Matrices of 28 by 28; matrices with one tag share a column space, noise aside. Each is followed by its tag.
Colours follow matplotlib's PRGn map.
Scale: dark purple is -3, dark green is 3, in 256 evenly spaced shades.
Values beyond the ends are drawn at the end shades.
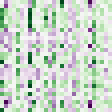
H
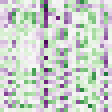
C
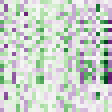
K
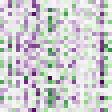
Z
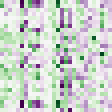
H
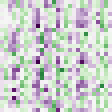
H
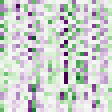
K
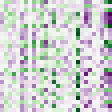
C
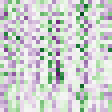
K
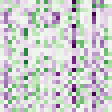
C
